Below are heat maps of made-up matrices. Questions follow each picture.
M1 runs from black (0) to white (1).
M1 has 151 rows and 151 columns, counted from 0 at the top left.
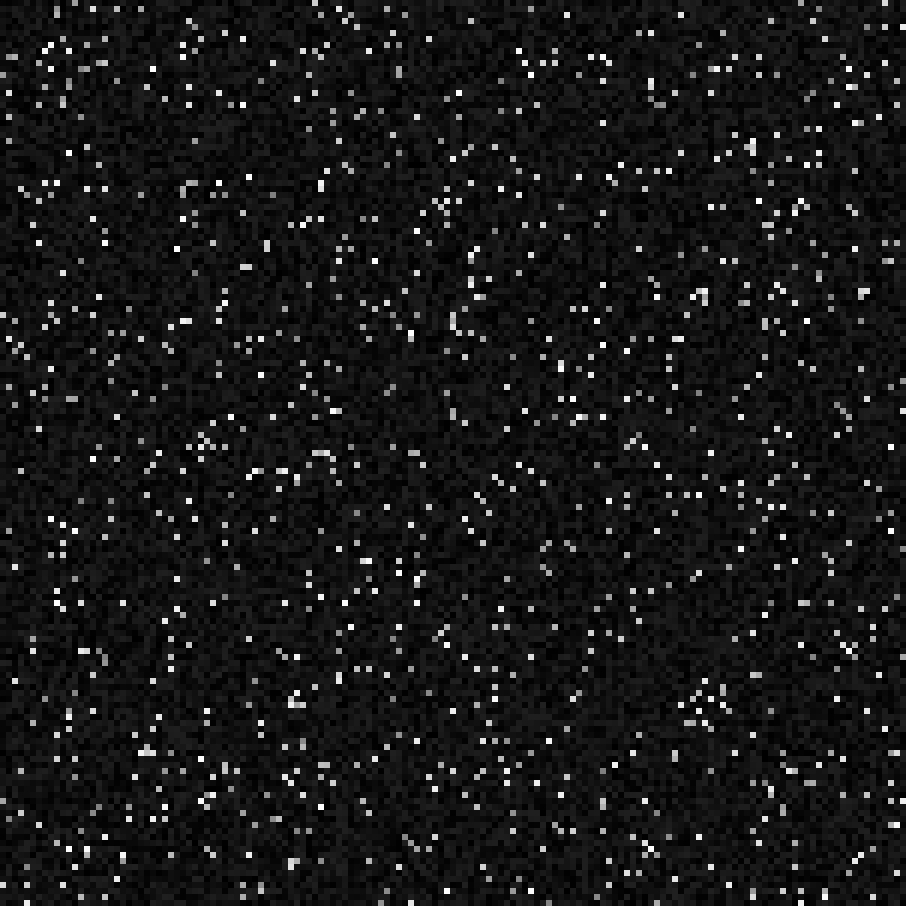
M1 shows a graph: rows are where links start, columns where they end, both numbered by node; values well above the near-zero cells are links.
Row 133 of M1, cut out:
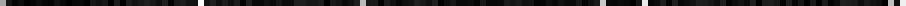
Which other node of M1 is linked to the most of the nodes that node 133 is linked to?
node 74
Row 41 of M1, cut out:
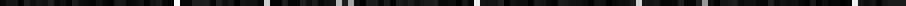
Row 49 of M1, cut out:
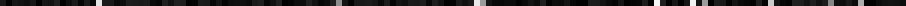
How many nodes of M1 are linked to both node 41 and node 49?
3
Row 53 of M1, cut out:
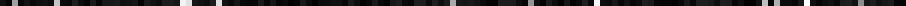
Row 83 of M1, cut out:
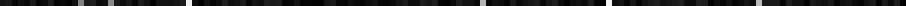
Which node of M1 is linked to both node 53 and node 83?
node 31
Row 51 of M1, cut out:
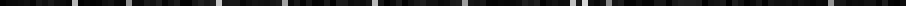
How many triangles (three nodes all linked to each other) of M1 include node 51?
2
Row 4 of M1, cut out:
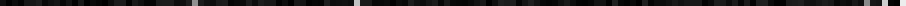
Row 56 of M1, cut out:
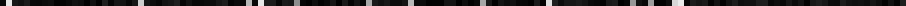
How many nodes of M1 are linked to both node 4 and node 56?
0
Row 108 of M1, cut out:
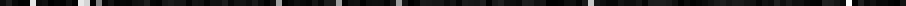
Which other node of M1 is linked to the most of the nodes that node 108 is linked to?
node 11
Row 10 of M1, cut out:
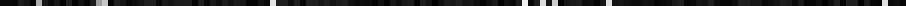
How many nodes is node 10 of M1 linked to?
9
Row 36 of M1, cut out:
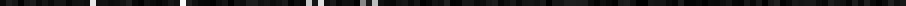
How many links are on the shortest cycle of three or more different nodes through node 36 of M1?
3
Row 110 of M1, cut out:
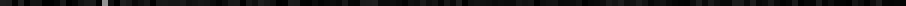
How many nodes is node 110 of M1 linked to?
1
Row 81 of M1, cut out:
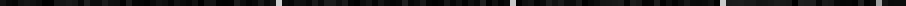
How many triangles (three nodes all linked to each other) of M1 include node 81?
0
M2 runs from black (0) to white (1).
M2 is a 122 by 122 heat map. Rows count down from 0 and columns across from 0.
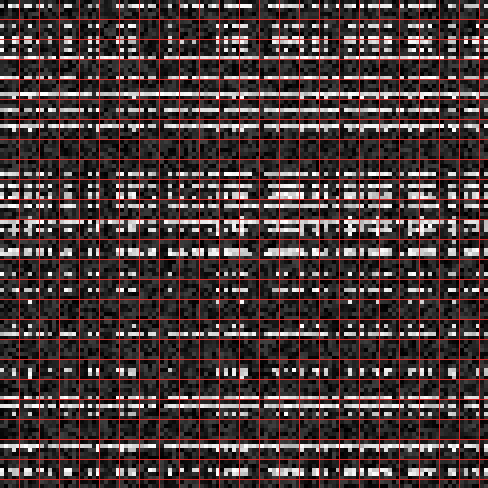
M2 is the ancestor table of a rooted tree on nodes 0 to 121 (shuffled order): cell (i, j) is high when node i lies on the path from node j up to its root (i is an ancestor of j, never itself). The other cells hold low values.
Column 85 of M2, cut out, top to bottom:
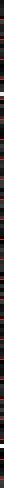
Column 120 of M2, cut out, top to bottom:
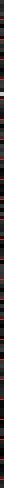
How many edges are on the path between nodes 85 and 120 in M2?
3
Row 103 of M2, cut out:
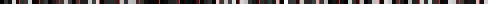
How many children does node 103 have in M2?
4
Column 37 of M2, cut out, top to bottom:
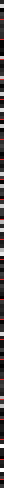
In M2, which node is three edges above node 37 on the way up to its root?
62
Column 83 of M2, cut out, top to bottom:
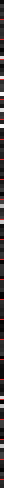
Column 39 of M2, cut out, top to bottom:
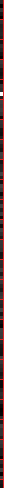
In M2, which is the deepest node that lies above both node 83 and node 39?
23
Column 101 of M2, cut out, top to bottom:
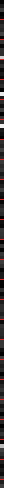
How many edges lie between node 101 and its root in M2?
4
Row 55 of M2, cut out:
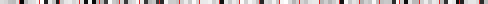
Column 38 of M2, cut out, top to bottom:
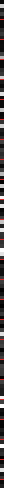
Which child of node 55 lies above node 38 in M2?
27
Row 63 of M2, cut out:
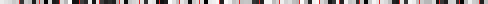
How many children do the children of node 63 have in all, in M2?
4
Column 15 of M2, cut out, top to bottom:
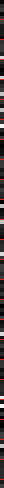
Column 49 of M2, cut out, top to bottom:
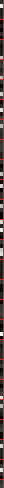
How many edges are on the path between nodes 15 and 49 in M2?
8
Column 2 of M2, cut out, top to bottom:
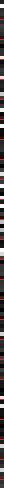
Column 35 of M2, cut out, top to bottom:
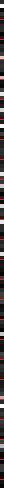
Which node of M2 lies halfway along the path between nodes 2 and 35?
117
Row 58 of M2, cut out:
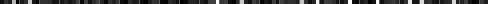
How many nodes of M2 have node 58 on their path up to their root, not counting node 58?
11
